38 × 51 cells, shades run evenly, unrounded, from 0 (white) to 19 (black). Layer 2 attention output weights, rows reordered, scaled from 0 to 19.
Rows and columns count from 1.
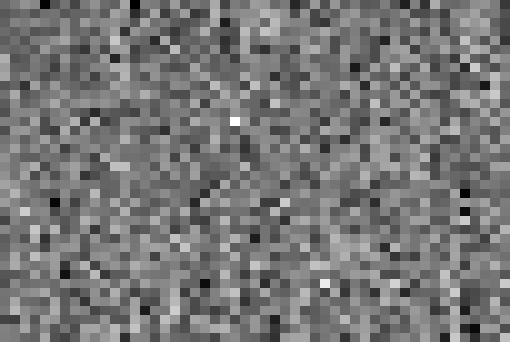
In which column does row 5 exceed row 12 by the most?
38
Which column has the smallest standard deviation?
34
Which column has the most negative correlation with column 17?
48
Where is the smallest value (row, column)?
14, 24
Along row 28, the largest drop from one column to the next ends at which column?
40
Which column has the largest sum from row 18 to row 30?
47
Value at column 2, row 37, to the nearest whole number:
10
